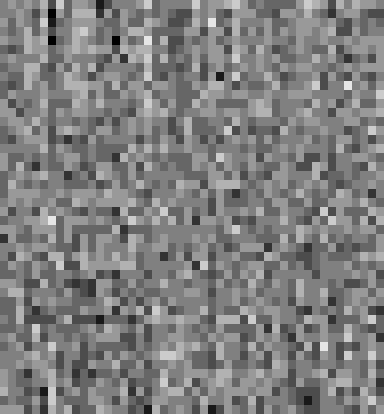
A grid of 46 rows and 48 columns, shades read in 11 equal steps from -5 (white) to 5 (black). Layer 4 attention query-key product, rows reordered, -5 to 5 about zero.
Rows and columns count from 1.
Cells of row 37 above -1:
36
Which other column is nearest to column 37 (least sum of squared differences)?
31
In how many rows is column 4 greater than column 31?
18
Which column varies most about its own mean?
7
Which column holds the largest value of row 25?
25
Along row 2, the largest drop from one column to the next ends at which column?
8
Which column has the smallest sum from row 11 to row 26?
6
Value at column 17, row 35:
0
